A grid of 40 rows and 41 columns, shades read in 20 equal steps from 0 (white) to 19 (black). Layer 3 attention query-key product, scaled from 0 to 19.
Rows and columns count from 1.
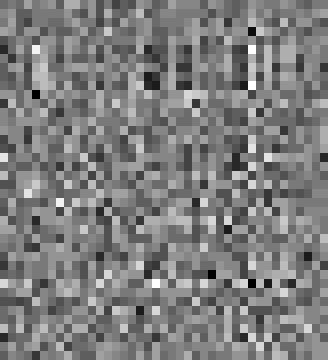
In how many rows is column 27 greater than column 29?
19
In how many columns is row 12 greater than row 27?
16
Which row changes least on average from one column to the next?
14
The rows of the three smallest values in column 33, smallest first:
39, 4, 32
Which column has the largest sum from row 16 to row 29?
31
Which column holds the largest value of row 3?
29
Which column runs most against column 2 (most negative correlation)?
6
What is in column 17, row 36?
10
